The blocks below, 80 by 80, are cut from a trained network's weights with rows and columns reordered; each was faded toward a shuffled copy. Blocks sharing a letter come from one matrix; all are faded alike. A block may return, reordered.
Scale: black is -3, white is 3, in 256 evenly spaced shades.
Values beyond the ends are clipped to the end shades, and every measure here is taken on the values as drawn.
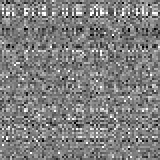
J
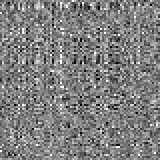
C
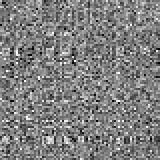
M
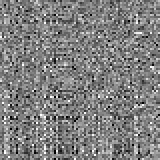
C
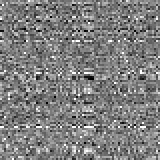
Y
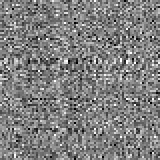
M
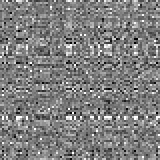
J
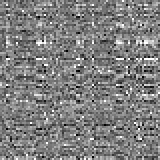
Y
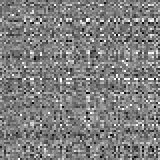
J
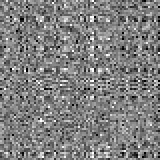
C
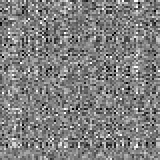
C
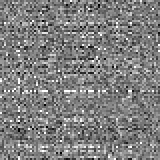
Y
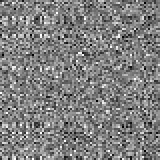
M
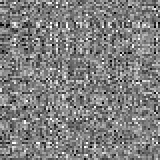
M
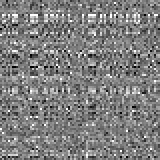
J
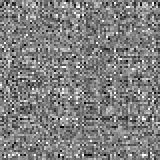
M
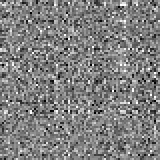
M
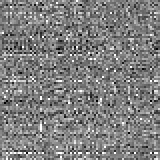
Y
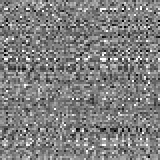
Y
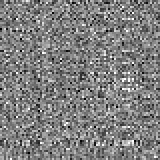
M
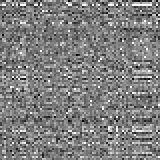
J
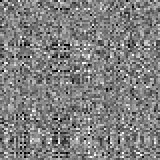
C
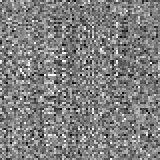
M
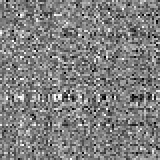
M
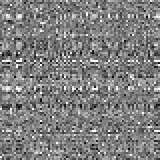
Y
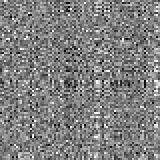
C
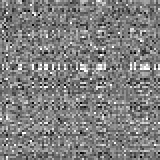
Y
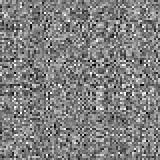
M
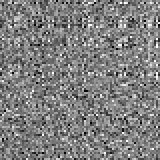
M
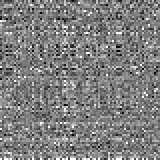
Y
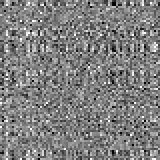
C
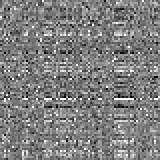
J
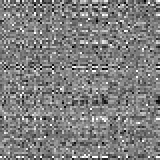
J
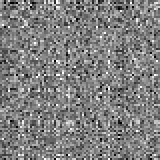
M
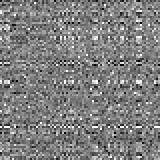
J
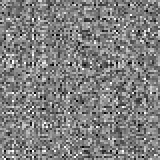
M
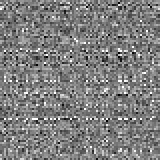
Y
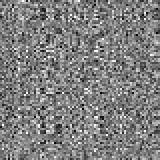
M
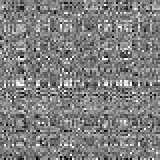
J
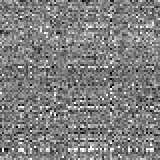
Y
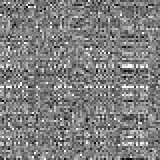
Y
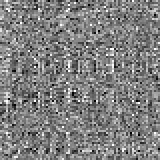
M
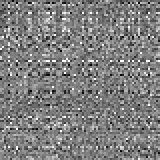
J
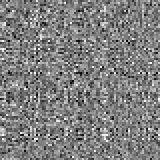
M
